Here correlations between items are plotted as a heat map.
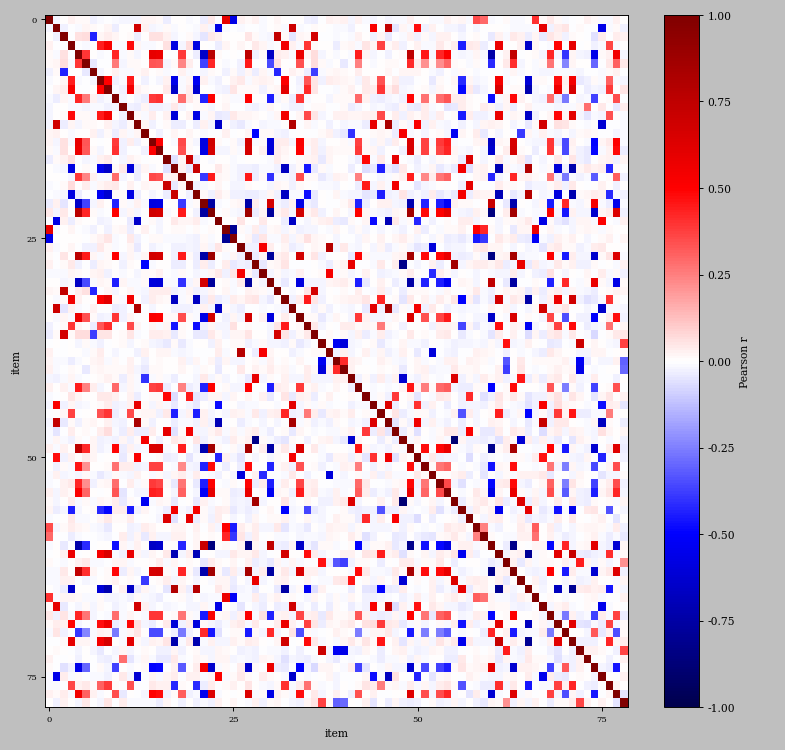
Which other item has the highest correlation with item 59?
24
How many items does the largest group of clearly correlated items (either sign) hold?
22
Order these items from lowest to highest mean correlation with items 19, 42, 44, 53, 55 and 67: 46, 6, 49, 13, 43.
13, 6, 43, 49, 46
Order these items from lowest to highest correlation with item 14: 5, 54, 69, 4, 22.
69, 5, 54, 4, 22
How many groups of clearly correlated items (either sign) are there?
10
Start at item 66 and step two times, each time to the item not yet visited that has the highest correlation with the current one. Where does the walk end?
0
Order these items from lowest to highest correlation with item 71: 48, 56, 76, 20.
20, 56, 48, 76
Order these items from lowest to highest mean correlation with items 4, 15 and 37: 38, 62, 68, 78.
38, 78, 62, 68
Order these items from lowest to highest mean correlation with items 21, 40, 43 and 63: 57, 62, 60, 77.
62, 60, 77, 57
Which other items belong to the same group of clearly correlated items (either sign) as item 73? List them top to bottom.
10
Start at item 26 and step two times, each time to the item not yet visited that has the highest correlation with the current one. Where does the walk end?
29
